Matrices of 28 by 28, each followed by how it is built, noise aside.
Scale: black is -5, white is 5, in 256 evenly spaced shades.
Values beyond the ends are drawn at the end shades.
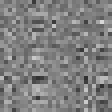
low rank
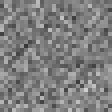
Hankel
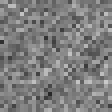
Hankel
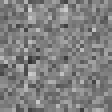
low rank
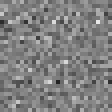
uneven rows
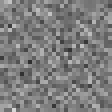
Toeplitz
